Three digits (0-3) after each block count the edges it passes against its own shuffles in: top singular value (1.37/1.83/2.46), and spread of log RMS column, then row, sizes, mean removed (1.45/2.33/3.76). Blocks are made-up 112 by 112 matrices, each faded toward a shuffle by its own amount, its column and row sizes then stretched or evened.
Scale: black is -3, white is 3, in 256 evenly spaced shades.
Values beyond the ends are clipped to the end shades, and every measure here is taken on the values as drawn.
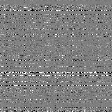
2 1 3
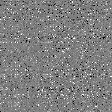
1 1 2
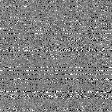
1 1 3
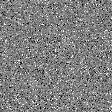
0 0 1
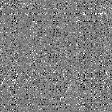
2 2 2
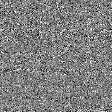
0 0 2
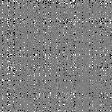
1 3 2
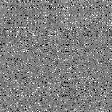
2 0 2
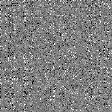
1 2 1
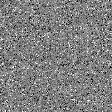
1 1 0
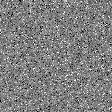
0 0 0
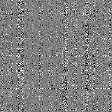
2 3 2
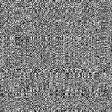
3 1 2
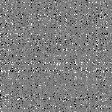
0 2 2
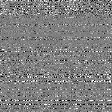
2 0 3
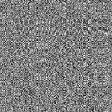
3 2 1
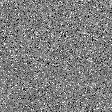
0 0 1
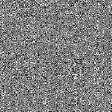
1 2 2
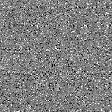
2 0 1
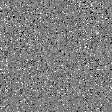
1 1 1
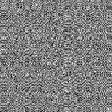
3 0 1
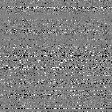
1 1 3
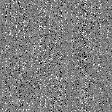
0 2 0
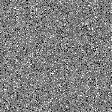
1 1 0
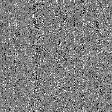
1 2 0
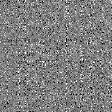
1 2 1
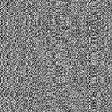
3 2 0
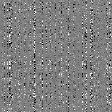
2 3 1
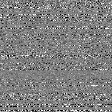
0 0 3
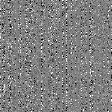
1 3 0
